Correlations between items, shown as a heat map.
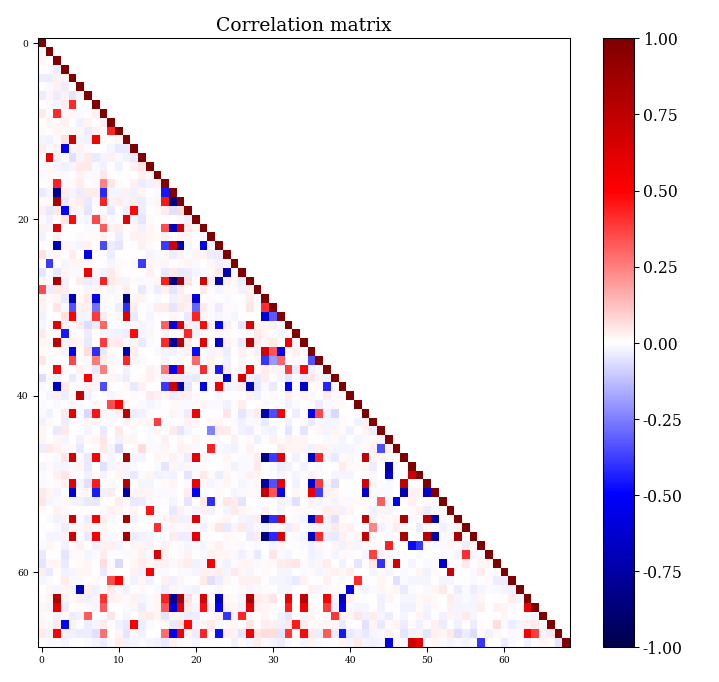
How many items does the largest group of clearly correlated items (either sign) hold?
15
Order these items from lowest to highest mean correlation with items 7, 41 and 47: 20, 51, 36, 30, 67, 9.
51, 30, 67, 9, 36, 20
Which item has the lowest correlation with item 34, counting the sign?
17
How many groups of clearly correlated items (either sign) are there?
12
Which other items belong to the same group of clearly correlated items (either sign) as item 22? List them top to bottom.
44, 46, 52, 59
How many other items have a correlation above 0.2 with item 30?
3
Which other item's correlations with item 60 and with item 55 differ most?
53
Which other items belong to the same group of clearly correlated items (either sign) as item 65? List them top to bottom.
6, 24, 26, 38
